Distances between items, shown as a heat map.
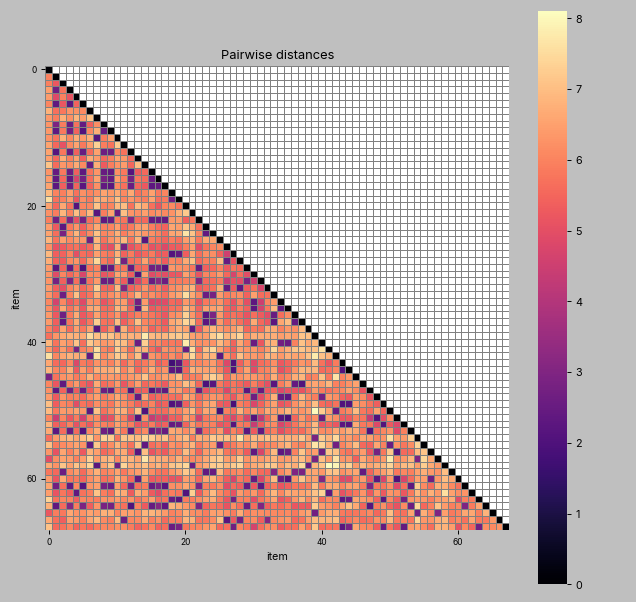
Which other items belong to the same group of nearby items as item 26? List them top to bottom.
11, 28, 32, 66
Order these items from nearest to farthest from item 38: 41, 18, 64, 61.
64, 61, 18, 41
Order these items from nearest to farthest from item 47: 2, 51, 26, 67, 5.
5, 51, 26, 2, 67
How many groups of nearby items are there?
10
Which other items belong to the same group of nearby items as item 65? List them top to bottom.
39, 54, 57
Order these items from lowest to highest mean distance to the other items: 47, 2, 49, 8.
47, 8, 49, 2
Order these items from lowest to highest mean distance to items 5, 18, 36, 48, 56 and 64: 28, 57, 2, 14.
2, 28, 14, 57
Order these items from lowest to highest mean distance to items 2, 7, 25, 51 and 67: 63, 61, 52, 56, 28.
52, 63, 56, 61, 28
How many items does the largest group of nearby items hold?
16
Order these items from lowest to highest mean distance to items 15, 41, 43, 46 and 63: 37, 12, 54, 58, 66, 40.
12, 37, 66, 40, 54, 58
